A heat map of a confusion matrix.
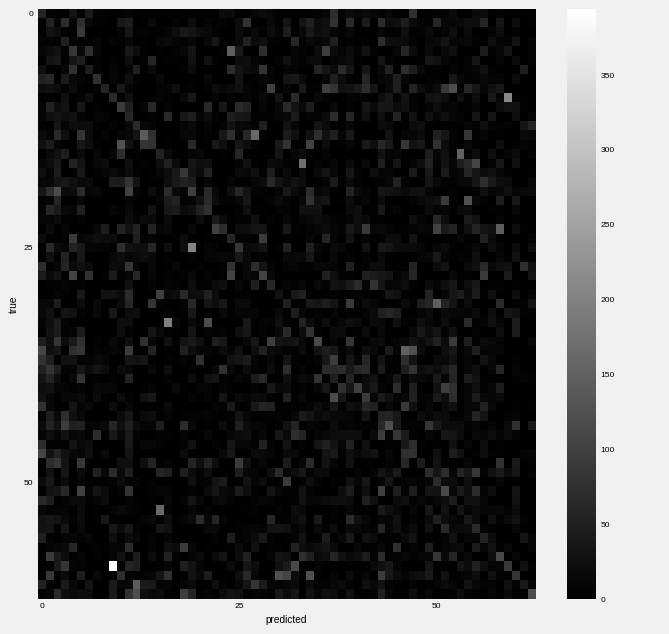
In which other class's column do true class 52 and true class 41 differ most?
37
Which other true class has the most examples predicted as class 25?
48
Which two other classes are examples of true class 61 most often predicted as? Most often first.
12, 27
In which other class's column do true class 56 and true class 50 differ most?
31
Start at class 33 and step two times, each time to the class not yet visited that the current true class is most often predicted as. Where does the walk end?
55
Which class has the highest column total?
11
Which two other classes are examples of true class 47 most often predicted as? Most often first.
0, 46
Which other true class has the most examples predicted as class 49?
44
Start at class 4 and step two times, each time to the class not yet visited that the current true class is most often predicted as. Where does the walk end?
28
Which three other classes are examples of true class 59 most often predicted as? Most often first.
9, 32, 3
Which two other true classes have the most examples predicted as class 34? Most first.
60, 14
